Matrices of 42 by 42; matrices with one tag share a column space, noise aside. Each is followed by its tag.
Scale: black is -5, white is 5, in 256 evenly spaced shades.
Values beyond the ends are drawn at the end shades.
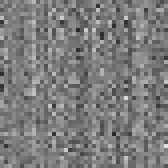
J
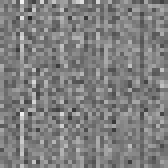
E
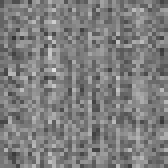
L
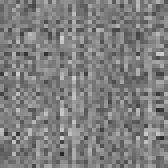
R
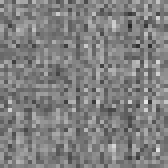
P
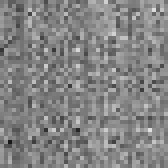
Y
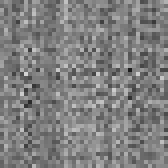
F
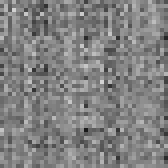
Y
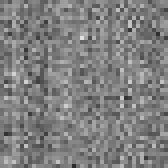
J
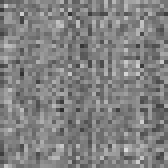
P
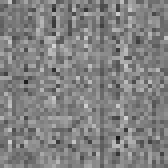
Y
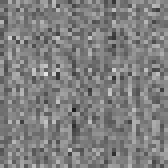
L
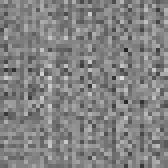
F
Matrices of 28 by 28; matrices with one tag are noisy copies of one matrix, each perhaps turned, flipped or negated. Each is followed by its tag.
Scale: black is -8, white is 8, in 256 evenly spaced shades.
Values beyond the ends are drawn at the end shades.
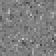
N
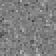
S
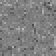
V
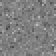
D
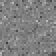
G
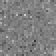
G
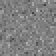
N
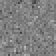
S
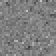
D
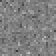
N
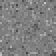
G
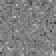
G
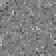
V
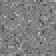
N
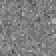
S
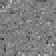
V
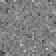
G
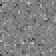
N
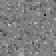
S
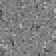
V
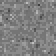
N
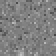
S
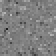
S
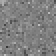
G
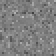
N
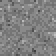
S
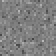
N
